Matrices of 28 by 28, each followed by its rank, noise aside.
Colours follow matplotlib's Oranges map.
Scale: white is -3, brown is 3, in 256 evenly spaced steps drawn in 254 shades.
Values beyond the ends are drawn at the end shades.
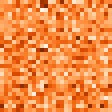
seven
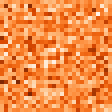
six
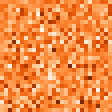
eight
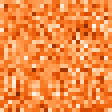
seven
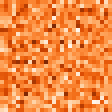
eight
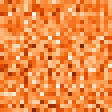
eight
